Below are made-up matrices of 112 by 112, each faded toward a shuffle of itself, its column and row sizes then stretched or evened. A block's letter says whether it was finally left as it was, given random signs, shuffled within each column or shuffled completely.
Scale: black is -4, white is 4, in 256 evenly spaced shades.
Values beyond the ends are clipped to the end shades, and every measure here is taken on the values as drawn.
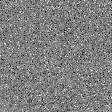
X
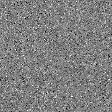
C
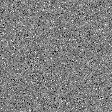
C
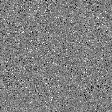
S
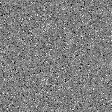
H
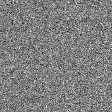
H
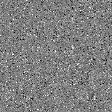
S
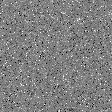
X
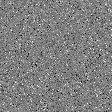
X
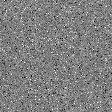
H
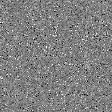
C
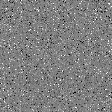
S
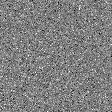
X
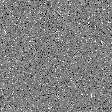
C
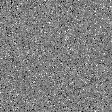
H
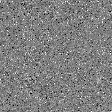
C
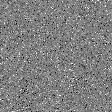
X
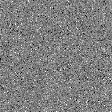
S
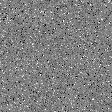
X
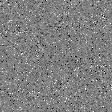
H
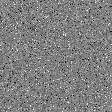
X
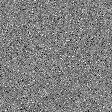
X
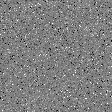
X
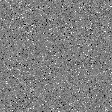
C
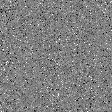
H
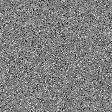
H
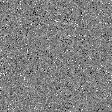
C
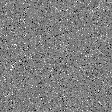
H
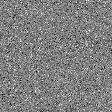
C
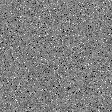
X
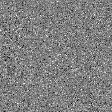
S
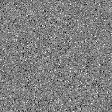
S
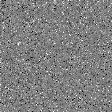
S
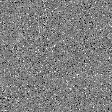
C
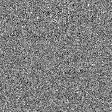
C
